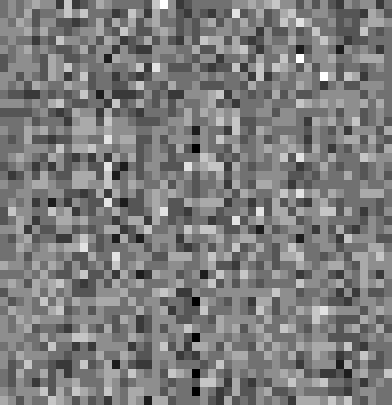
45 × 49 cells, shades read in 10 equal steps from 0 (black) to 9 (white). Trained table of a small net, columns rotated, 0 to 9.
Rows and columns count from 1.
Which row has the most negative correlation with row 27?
32
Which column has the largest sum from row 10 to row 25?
14
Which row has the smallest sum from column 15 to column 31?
11
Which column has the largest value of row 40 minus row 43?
46
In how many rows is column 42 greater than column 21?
18
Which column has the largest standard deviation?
38
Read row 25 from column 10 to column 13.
5 6 4 4
